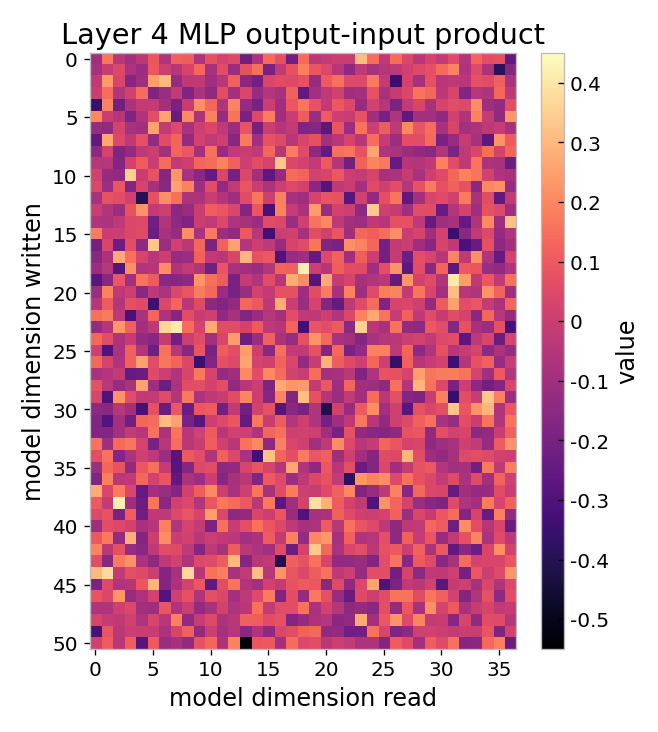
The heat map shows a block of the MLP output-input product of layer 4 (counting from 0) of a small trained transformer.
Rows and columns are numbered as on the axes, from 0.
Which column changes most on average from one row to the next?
31
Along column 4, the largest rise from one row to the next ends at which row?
13
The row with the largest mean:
44
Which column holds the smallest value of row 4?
0
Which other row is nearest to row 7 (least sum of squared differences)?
3
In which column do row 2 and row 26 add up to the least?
26
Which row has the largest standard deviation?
30
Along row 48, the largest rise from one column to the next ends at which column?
23
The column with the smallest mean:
4
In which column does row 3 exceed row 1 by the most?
35
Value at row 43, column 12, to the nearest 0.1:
0.3
